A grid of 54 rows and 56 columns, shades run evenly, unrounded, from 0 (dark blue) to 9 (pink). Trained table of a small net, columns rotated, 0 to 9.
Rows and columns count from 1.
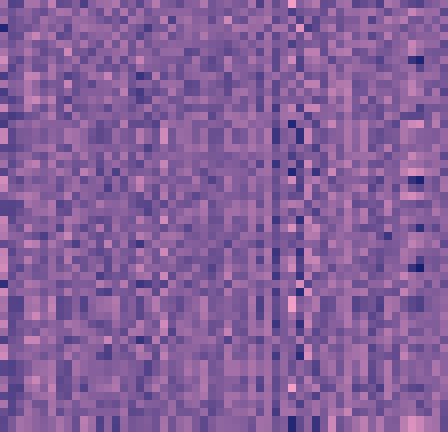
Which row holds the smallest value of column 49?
30
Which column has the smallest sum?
35
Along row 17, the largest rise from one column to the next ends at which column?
39
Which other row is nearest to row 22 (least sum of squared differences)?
53
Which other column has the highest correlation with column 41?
36
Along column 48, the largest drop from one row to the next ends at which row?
23
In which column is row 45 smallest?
38
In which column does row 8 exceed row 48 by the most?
18
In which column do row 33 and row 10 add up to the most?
4
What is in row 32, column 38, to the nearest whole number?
1
